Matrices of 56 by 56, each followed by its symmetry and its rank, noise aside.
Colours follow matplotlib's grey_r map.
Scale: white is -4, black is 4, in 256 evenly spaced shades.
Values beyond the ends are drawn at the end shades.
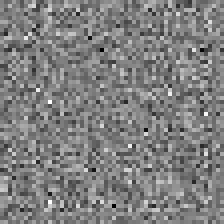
antisymmetric, rank twelve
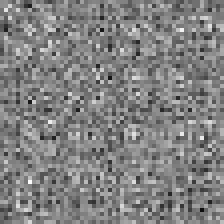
symmetric, rank eight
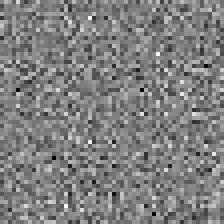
antisymmetric, rank twelve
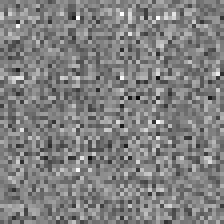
no symmetry, rank twelve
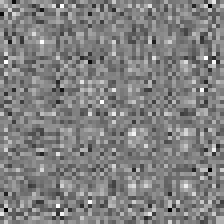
symmetric, rank eight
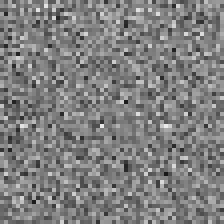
antisymmetric, rank sixteen
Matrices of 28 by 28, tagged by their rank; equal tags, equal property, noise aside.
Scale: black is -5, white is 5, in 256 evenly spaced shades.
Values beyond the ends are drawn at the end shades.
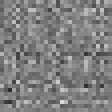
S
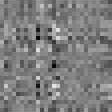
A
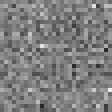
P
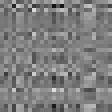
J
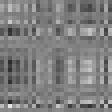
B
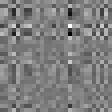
B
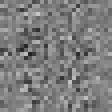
P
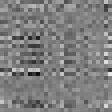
J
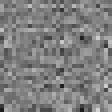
S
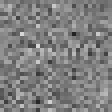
P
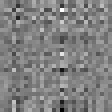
J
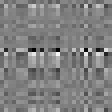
B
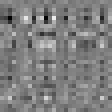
J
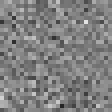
P
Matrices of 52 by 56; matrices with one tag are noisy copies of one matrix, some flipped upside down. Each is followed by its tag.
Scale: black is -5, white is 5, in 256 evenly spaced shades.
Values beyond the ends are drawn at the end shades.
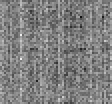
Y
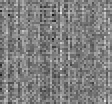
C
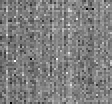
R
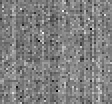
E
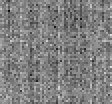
Y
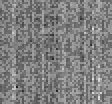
E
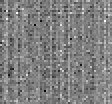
C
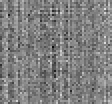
C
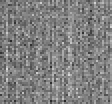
R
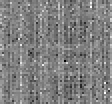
Y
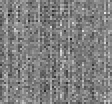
C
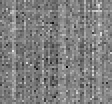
E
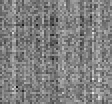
E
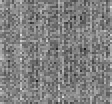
Y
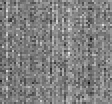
R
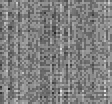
C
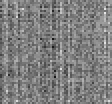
C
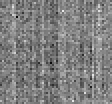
E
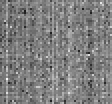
R
